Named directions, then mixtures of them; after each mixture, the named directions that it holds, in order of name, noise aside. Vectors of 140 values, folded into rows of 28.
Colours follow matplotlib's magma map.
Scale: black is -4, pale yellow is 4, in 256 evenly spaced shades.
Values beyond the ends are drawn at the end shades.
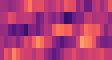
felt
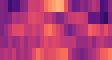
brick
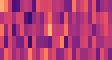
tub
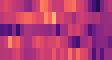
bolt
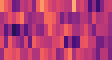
bolt, felt, tub.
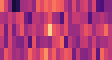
brick, tub.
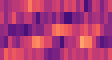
felt.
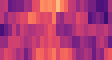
bolt, brick.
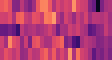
bolt, tub.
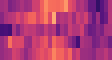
bolt, brick.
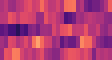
bolt, felt.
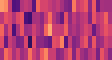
tub.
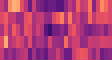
brick, felt, tub.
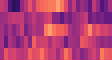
brick, felt, tub.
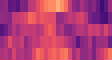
bolt, brick.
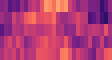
bolt, brick.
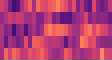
brick, felt, tub.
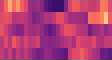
brick.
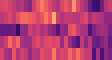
bolt.
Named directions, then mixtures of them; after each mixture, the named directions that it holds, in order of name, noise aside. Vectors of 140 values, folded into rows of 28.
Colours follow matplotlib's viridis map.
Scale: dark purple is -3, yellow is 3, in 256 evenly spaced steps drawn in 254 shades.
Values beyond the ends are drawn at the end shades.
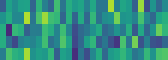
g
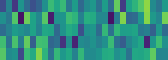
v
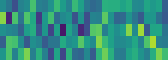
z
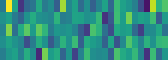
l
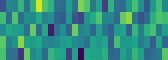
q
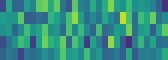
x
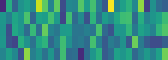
g, q, x.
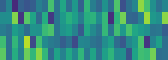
v.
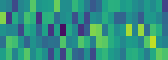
z.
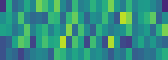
x.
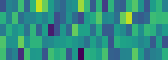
q.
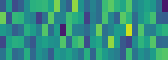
x, z.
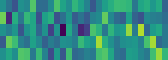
z.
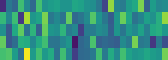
g, q, v.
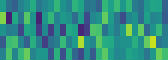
z.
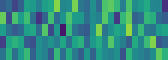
x, z.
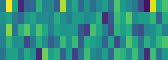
l.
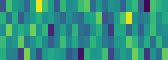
l, q.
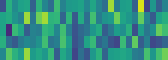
g.
